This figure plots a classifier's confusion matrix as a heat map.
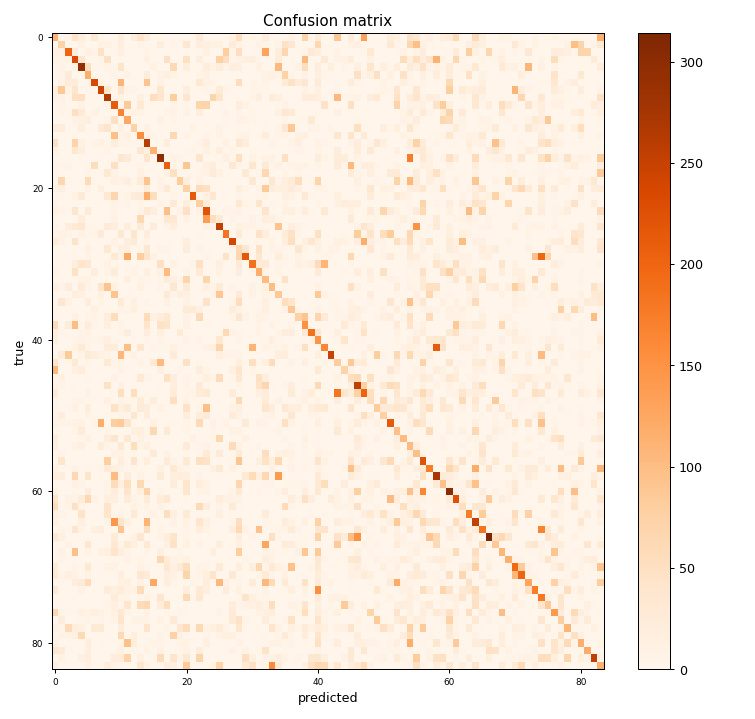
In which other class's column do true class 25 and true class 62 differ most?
55
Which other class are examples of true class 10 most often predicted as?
60
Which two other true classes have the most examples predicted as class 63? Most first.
23, 2
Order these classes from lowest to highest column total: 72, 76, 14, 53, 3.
53, 72, 76, 3, 14
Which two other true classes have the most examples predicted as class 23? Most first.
24, 49
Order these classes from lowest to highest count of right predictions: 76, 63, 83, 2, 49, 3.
49, 83, 76, 63, 2, 3
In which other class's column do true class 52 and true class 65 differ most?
74
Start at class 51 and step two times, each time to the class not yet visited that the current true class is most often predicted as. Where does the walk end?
70
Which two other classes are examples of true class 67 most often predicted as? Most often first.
32, 43
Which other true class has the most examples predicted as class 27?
54
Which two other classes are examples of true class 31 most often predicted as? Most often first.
17, 60
